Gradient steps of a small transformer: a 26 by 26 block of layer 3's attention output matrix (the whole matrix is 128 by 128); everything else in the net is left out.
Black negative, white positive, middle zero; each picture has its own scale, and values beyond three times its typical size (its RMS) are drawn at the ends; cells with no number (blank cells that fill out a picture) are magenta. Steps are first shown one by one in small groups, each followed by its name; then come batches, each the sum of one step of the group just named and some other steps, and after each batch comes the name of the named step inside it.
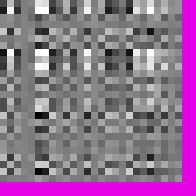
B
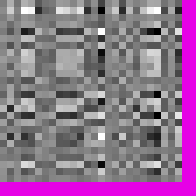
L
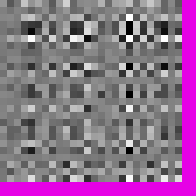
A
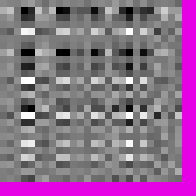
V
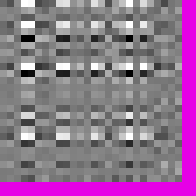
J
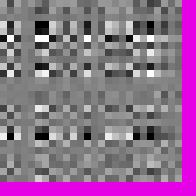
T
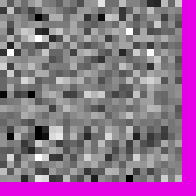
T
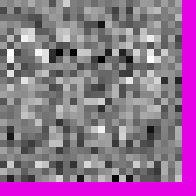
B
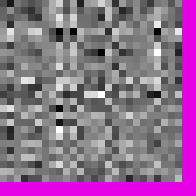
V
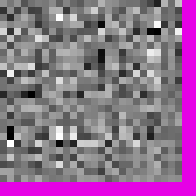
T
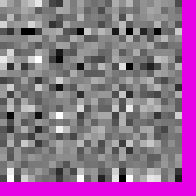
A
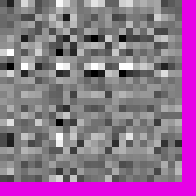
J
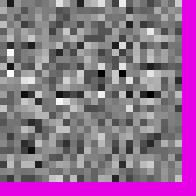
A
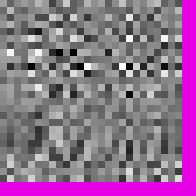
A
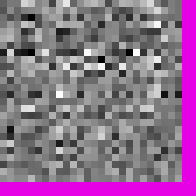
B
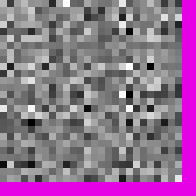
A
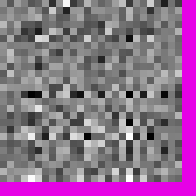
T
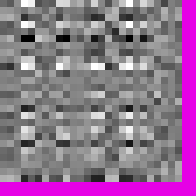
J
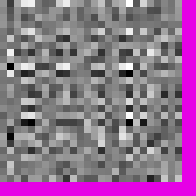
J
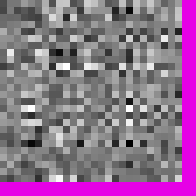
B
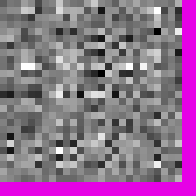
L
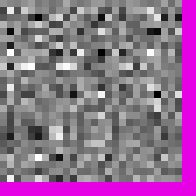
L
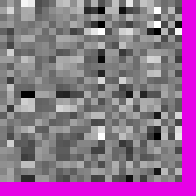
L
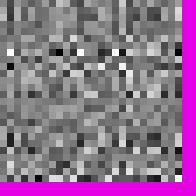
A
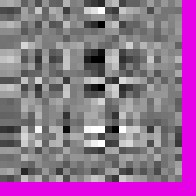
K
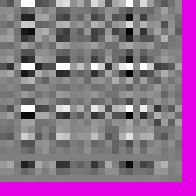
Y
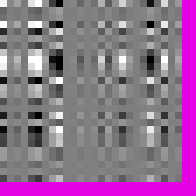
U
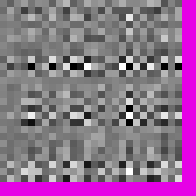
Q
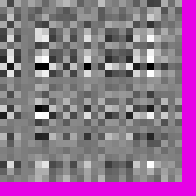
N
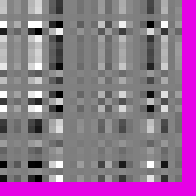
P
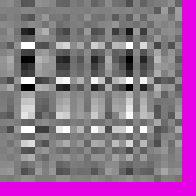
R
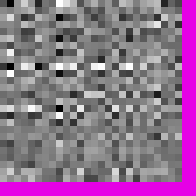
Y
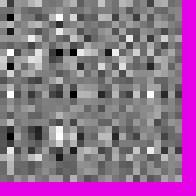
U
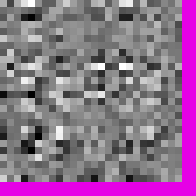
Y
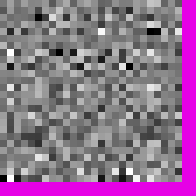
Q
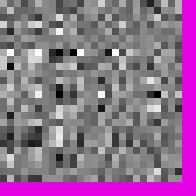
U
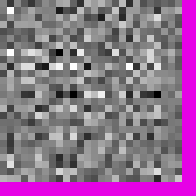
N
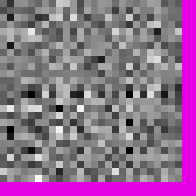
K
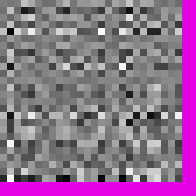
Q
